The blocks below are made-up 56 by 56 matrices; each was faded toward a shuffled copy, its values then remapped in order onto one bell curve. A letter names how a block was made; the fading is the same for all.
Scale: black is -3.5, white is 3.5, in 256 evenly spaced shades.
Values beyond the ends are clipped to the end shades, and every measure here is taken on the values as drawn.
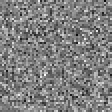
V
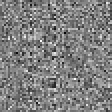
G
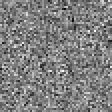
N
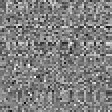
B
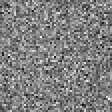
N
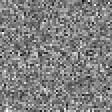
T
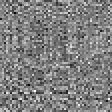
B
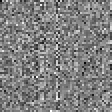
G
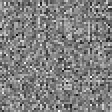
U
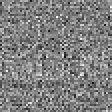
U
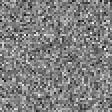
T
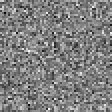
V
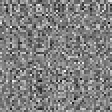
B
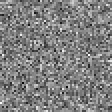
N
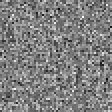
N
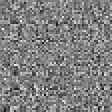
B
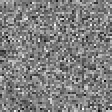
T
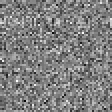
U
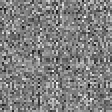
G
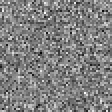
T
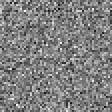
T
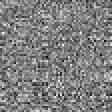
U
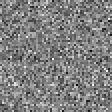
T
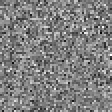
T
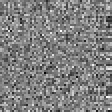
U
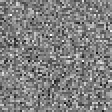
T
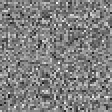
U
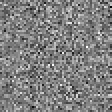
U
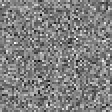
V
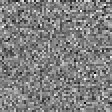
T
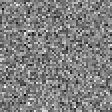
V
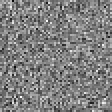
V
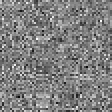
B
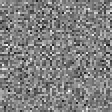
B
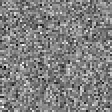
N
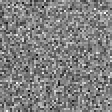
N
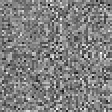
G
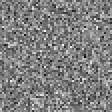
T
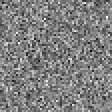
N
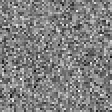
N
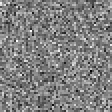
N
